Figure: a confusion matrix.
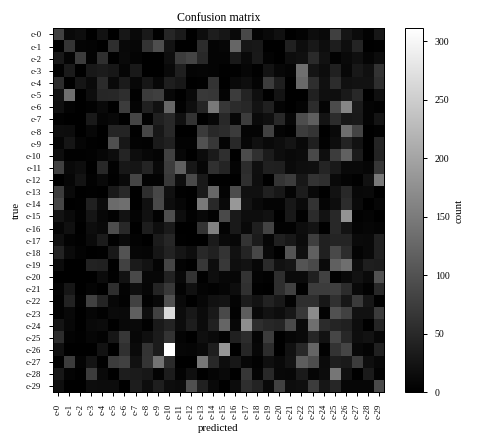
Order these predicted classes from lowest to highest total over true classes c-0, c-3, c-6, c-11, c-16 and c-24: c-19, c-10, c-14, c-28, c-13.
c-28, c-13, c-19, c-10, c-14
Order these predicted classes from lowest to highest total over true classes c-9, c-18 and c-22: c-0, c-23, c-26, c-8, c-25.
c-8, c-0, c-26, c-25, c-23
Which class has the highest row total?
c-23
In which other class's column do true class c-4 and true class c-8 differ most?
c-26
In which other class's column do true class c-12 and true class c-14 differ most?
c-16
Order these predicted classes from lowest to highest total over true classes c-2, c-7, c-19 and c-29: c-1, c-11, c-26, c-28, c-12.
c-1, c-28, c-11, c-26, c-12
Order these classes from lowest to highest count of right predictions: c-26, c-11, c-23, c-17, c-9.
c-9, c-17, c-26, c-11, c-23
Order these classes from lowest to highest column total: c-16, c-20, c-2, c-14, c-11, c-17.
c-2, c-11, c-20, c-16, c-14, c-17
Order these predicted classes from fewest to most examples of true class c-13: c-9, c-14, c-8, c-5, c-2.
c-2, c-5, c-8, c-9, c-14
